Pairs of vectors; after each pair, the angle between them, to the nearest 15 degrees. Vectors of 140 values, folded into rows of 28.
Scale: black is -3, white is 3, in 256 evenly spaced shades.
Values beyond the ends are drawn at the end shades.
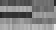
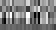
120 degrees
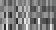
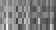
30 degrees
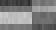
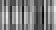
75 degrees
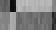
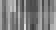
120 degrees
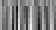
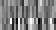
45 degrees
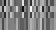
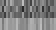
45 degrees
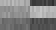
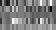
120 degrees
